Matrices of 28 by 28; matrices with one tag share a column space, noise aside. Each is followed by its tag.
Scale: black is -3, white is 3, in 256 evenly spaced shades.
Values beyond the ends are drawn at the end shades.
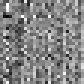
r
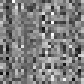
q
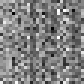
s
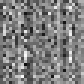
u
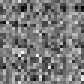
q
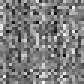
u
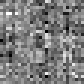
u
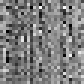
u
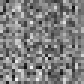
q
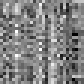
r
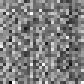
s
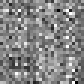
s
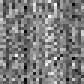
r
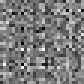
s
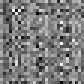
s
